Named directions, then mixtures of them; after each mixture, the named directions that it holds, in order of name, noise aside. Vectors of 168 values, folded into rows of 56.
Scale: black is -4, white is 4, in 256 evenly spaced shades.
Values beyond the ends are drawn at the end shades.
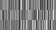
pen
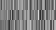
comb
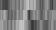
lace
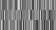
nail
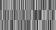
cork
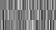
comb, nail, pen.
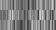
comb, lace.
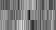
lace, nail.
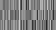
pen.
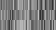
comb, lace.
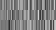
comb.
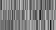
comb, cork, pen.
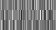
comb, nail, pen.
